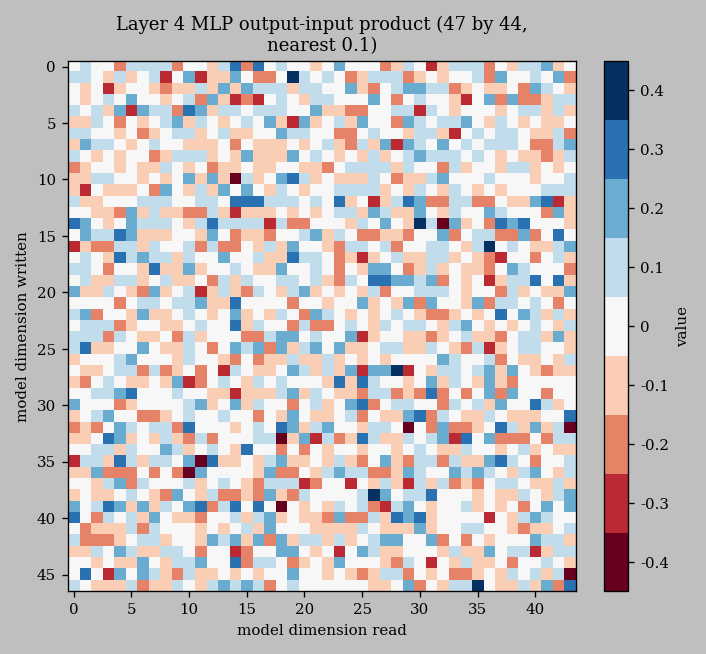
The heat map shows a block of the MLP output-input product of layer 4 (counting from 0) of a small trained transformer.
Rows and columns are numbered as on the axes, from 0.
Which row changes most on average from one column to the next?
33
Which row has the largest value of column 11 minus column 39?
39
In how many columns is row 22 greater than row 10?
17
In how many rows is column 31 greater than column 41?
24
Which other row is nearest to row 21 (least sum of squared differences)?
30
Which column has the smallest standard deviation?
22
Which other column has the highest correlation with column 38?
27
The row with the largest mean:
14
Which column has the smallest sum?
11
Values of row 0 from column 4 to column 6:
-0.2 0.1 0.1
